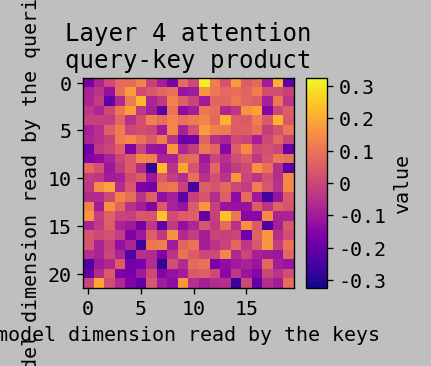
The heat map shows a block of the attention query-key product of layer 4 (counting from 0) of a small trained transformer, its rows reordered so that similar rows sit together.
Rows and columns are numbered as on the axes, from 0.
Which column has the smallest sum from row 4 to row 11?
0
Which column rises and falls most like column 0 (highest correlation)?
7
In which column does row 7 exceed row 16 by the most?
15
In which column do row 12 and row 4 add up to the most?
13
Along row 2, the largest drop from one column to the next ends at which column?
6
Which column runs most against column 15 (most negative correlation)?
17
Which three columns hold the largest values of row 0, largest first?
11, 18, 14
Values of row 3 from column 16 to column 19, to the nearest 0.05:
0.2 -0.15 0 0.05
